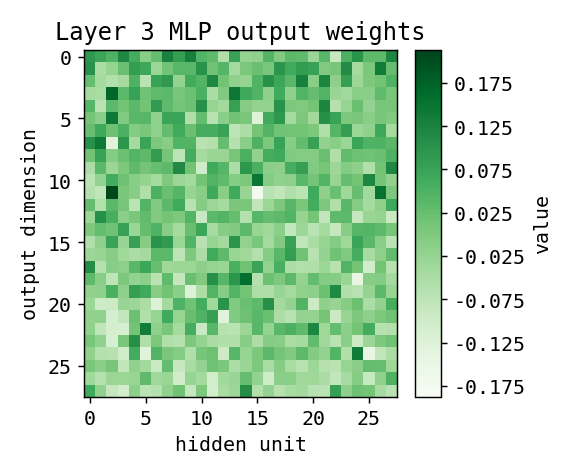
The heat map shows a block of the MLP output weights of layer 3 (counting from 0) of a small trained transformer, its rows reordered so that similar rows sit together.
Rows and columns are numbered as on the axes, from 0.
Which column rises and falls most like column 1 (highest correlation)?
3
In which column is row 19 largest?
22
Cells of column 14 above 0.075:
3
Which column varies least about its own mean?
7
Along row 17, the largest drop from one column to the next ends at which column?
1
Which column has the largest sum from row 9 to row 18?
2
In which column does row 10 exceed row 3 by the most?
25
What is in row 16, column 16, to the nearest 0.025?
0
